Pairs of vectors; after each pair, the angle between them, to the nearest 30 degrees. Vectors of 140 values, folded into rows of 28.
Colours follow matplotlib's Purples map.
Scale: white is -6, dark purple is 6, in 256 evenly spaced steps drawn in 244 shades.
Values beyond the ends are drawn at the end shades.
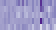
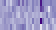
30 degrees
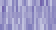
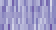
30 degrees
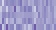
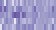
120 degrees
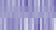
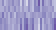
150 degrees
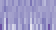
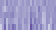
150 degrees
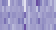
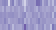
30 degrees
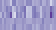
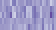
30 degrees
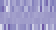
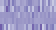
150 degrees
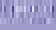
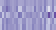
90 degrees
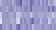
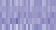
120 degrees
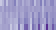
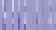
90 degrees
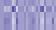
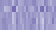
30 degrees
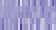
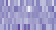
120 degrees
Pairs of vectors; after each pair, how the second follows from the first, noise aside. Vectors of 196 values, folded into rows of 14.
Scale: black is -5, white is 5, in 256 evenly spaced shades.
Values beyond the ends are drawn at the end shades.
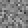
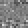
wrapped around, negated, partly zeroed.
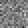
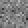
wrapped around, negated, partly zeroed.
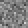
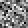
negated, scaled up.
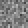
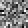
negated, scaled up.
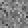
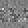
wrapped around, negated, partly zeroed.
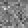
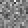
shuffled.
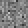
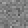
reversed, negated, shrunk.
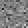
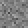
wrapped around, shrunk.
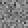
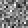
negated, scaled up.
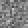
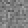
wrapped around, shrunk.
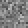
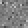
wrapped around, negated, partly zeroed.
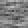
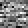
wrapped around, scaled up.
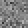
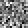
negated, scaled up.
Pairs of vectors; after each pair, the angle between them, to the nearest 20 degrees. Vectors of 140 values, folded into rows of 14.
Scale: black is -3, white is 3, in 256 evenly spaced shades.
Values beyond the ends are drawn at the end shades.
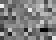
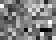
40 degrees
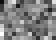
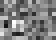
60 degrees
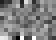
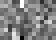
120 degrees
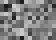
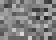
60 degrees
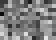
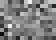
140 degrees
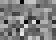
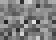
20 degrees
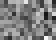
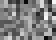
160 degrees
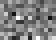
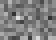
20 degrees
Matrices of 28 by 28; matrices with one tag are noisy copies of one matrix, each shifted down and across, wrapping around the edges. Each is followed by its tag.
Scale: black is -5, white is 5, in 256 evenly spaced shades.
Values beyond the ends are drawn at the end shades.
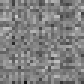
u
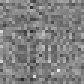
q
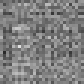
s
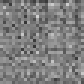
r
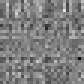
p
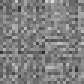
s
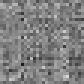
u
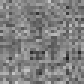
u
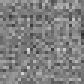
r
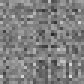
q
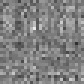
p
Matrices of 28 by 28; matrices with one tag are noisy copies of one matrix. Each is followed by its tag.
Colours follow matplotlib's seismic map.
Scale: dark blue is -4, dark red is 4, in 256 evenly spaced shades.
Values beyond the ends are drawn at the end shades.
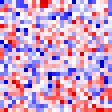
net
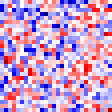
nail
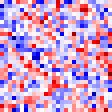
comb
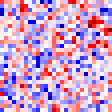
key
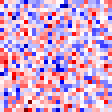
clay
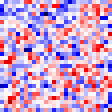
nail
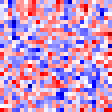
comb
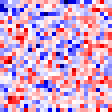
nail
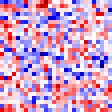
net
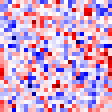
comb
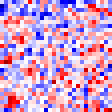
nail
